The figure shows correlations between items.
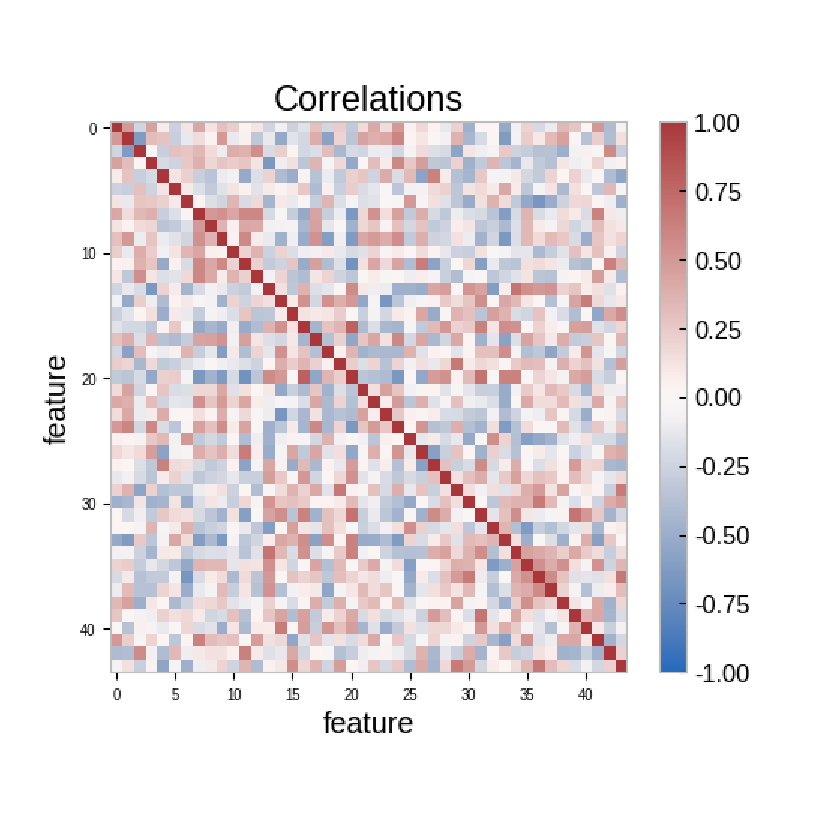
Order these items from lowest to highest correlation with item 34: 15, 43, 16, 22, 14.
15, 22, 43, 14, 16
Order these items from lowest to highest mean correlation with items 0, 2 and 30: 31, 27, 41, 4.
4, 27, 31, 41
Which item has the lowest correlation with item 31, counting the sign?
11
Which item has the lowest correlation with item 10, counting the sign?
36
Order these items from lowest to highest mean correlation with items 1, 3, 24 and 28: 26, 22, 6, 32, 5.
5, 6, 32, 26, 22
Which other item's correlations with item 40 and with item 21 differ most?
14
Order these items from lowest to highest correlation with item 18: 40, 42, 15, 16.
42, 15, 16, 40
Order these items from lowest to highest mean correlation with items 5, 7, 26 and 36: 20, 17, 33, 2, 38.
20, 33, 38, 2, 17
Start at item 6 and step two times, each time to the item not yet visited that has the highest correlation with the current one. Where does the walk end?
32
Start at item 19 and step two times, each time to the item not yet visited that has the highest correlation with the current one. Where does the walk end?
43
